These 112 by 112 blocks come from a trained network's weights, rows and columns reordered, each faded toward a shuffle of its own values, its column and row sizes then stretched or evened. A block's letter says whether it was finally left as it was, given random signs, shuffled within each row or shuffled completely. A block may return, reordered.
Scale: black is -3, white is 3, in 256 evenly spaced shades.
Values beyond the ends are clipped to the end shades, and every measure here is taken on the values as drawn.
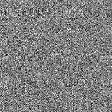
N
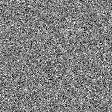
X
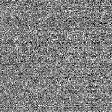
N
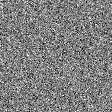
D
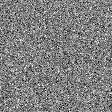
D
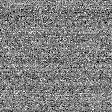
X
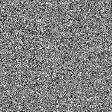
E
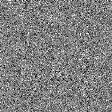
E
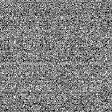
N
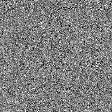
E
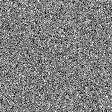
D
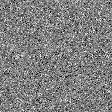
X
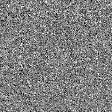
E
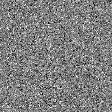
E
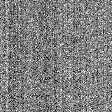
N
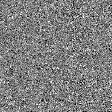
E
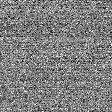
X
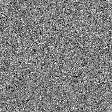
X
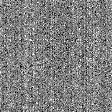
N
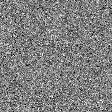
X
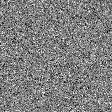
D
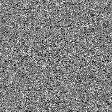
E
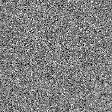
E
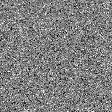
X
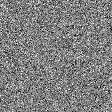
D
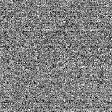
N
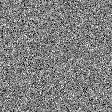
D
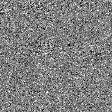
E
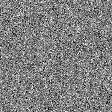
D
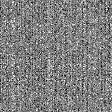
N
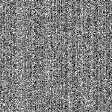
N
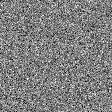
D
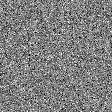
D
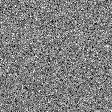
D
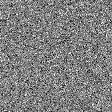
D
